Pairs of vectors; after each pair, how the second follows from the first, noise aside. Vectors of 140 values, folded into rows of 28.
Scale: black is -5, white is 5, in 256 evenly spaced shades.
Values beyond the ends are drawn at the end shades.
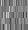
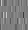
partly zeroed.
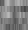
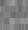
wrapped around, shrunk.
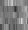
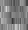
reversed.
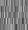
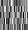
reversed, negated, scaled up.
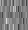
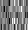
reversed, scaled up.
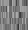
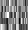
reversed, negated, scaled up.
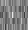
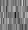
reversed, negated.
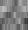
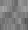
shrunk.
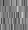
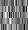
reversed, scaled up.
